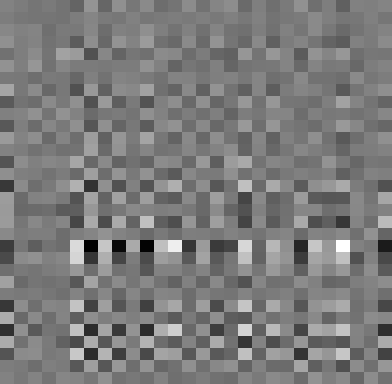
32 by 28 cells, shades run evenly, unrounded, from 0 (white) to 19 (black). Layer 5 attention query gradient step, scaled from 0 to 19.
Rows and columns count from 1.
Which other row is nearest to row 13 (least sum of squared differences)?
1
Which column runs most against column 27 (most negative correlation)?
26
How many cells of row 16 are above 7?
23
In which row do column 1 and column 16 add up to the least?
29
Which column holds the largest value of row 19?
25
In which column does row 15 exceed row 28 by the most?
13
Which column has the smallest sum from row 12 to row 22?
6
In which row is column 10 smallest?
21
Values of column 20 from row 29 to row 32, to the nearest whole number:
13 7 11 9
